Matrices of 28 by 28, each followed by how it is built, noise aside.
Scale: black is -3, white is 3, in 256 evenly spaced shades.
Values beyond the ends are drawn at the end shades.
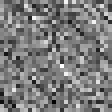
Toeplitz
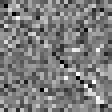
diagonal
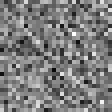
Toeplitz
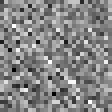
Toeplitz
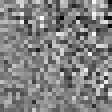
upper triangular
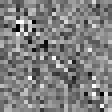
banded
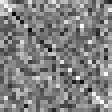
diagonal
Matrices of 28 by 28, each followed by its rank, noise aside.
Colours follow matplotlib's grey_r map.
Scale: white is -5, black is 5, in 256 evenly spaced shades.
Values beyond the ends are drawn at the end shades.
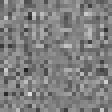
five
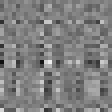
one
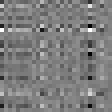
one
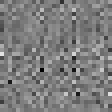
three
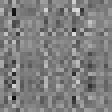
three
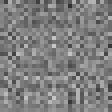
four
